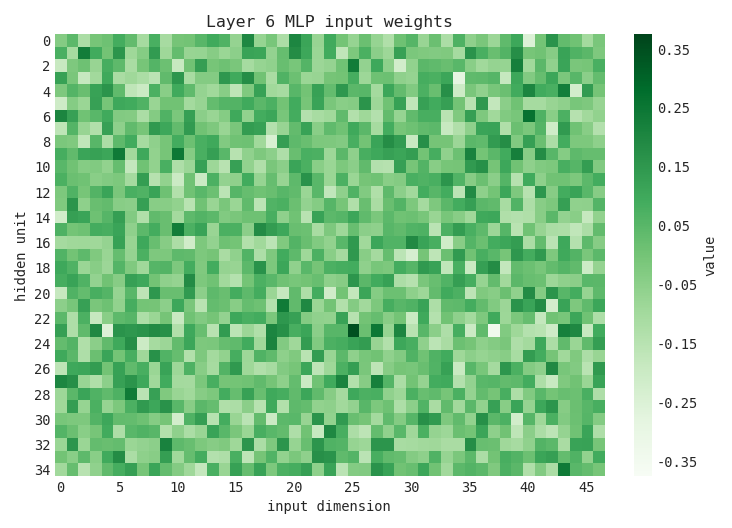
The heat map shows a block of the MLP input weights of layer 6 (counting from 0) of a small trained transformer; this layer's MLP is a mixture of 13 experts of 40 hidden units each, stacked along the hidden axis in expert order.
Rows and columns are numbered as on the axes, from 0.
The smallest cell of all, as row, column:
23, 37
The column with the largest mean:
5
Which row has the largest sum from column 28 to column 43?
9
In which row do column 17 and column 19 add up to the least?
29
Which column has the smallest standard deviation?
20
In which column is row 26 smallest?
34
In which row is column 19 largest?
21
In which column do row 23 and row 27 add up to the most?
27
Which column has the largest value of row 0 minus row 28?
39
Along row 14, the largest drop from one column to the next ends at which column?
38
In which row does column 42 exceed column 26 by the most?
33
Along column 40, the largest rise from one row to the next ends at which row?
6
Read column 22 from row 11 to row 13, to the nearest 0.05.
0.05 0.05 -0.05
